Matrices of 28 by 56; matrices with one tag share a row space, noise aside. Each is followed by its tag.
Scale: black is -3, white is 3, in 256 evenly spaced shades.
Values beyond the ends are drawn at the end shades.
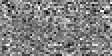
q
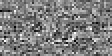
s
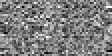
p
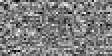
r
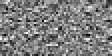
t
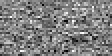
s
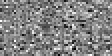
s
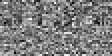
s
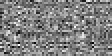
r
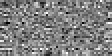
p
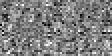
q
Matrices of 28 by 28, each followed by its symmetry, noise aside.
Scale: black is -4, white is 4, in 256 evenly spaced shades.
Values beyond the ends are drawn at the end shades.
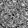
symmetric across the other diagonal.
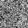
no symmetry.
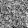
antisymmetric.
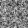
antisymmetric.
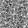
same after a half turn.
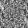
same after a half turn.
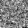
no symmetry.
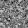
symmetric across the other diagonal.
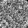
symmetric across the other diagonal.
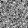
symmetric.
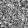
symmetric across the other diagonal.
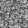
symmetric.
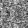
mirrored top to bottom.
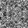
mirrored top to bottom.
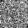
symmetric across the other diagonal.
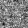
no symmetry.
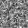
symmetric.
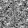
same after a half turn.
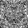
mirrored left to right.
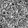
symmetric.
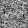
same after a half turn.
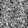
same after a half turn.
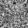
antisymmetric.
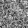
symmetric across the other diagonal.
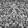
mirrored left to right.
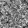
no symmetry.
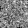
symmetric across the other diagonal.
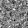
no symmetry.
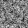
no symmetry.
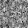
mirrored top to bottom.
